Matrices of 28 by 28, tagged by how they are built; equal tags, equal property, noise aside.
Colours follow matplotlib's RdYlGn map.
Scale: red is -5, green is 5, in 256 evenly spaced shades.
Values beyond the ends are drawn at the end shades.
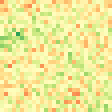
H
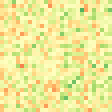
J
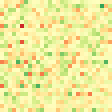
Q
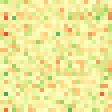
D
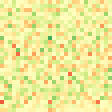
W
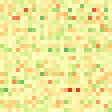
Q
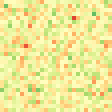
W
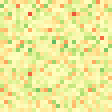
W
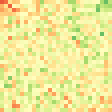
H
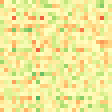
D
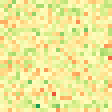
J
